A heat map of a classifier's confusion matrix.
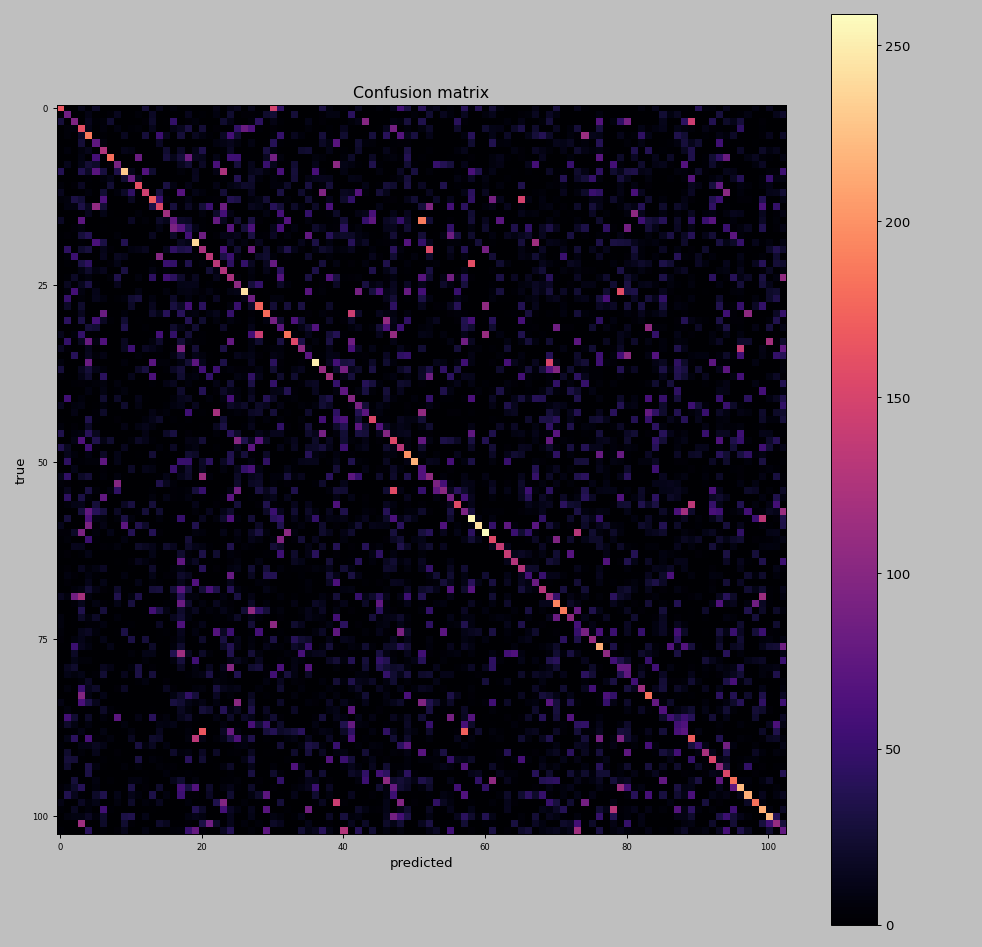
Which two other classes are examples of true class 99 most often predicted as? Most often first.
78, 35
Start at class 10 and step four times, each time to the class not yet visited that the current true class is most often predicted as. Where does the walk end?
39
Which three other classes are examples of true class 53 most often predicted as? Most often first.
8, 54, 14
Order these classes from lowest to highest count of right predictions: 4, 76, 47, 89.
47, 89, 4, 76
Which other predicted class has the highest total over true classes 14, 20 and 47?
52
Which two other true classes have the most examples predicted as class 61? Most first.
95, 13
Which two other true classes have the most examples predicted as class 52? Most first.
20, 14
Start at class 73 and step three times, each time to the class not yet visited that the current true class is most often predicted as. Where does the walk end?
37
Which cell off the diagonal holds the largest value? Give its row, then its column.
16, 51
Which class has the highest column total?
24
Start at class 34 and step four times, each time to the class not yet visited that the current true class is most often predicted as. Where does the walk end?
102
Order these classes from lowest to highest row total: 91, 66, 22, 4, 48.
66, 91, 48, 22, 4
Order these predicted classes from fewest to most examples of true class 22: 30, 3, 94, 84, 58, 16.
84, 94, 3, 16, 30, 58
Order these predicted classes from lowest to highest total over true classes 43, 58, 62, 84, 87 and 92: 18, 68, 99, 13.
13, 68, 18, 99
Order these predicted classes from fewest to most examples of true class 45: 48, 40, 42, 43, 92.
92, 48, 43, 40, 42
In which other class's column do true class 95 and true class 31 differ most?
83
